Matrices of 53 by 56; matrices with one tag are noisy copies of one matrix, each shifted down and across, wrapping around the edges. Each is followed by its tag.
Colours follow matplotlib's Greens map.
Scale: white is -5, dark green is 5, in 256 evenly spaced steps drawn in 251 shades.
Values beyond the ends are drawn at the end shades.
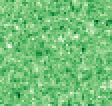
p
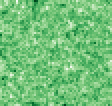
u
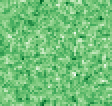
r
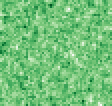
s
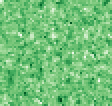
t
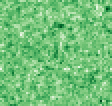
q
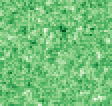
u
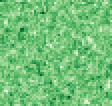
s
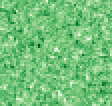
s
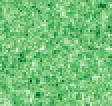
q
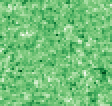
u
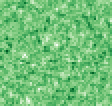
s
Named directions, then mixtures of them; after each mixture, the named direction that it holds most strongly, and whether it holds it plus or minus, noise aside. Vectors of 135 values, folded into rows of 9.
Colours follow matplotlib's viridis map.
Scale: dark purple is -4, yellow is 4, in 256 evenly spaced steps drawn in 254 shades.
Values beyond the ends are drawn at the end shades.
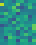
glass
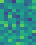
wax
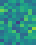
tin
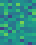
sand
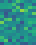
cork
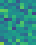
cork, minus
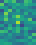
wax, minus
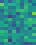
cork, plus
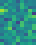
tin, plus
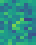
tin, minus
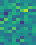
cork, plus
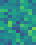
tin, plus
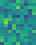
tin, minus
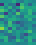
glass, minus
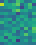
glass, plus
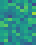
cork, plus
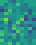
tin, minus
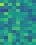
tin, minus
